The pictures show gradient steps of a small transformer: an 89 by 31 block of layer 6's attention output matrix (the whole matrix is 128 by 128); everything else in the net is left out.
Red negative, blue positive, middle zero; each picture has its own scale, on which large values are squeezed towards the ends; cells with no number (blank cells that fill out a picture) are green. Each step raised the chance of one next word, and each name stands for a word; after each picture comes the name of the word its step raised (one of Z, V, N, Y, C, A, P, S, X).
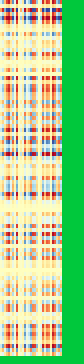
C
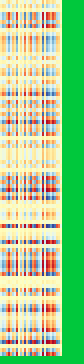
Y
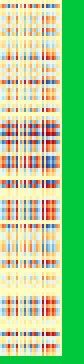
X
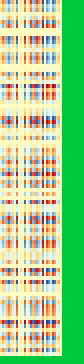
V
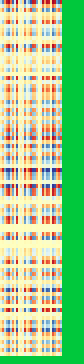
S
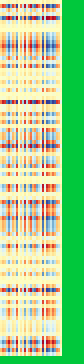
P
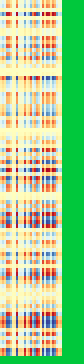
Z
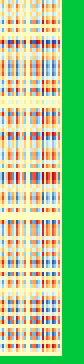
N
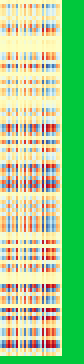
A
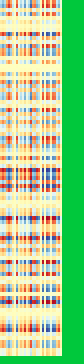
S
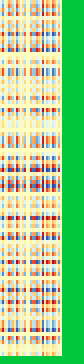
S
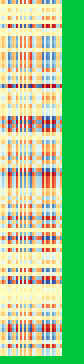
V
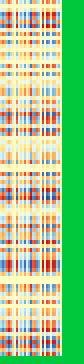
Y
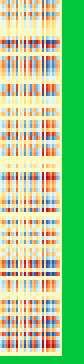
N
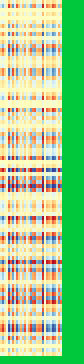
S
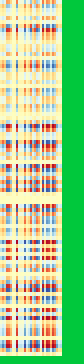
A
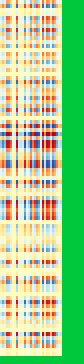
X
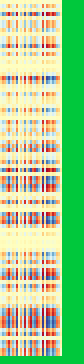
Z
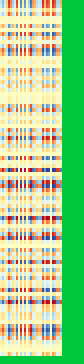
S
